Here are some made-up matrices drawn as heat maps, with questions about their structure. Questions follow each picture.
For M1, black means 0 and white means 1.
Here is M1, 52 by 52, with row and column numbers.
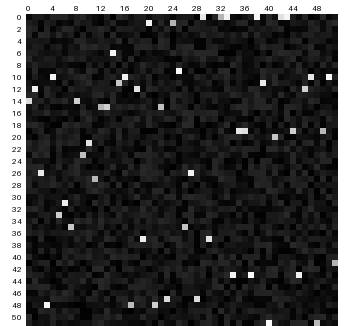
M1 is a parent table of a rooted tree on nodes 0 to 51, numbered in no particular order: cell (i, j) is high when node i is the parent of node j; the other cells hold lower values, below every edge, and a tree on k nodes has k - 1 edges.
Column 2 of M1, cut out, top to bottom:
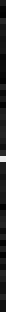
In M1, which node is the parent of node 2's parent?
35
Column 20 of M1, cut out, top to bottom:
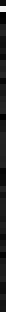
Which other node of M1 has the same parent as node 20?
24
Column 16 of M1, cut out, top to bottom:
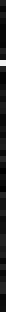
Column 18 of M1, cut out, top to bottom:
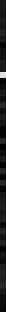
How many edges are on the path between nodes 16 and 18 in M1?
9
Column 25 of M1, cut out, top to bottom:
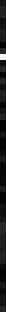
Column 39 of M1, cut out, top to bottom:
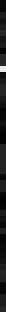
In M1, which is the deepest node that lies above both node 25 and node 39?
11
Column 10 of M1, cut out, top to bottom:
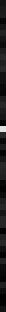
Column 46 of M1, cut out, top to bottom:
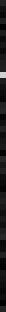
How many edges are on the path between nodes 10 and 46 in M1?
8
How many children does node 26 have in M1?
2
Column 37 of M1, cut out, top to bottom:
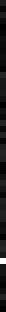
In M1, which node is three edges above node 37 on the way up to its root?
14
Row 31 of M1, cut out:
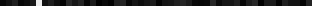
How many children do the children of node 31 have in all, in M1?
1
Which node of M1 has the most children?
0
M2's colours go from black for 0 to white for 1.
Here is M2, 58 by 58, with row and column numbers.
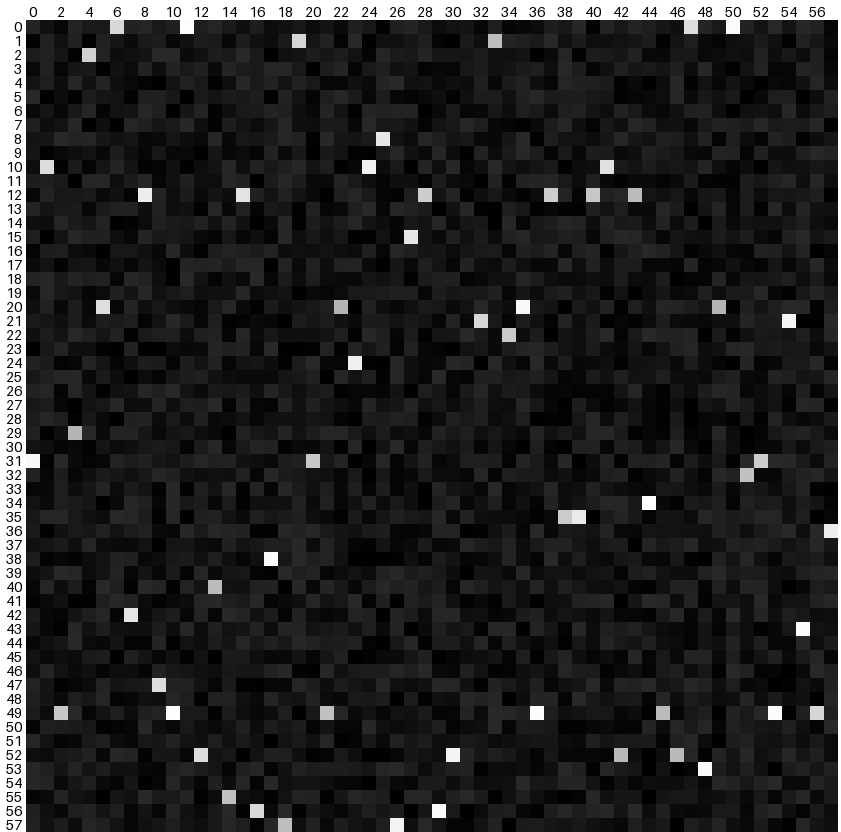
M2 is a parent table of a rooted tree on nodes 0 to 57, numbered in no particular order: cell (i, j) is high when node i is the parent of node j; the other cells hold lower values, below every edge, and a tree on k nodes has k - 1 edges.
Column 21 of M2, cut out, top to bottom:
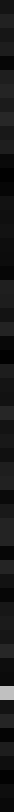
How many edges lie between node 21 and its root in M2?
3
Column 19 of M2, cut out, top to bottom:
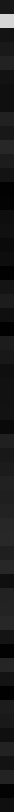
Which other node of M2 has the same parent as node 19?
33
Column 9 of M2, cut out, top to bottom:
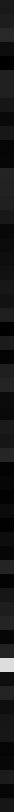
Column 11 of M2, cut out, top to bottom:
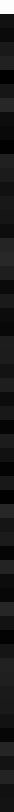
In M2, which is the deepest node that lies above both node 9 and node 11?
0
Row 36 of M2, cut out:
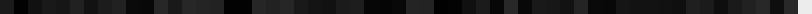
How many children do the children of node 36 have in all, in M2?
2
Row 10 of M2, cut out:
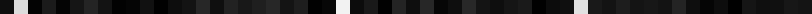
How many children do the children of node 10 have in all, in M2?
3
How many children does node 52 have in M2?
4
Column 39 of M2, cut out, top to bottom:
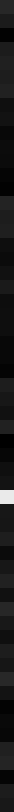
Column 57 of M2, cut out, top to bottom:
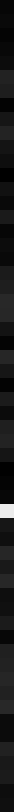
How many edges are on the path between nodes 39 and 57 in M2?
5
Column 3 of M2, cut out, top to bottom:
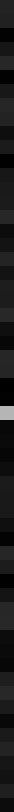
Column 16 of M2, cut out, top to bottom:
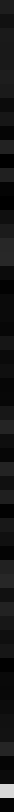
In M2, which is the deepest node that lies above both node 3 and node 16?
56
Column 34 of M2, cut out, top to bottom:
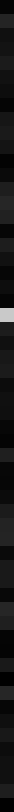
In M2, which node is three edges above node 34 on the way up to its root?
31
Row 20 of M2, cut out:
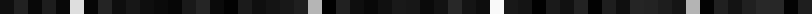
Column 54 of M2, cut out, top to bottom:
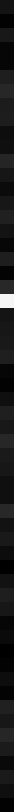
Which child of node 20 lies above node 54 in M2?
49
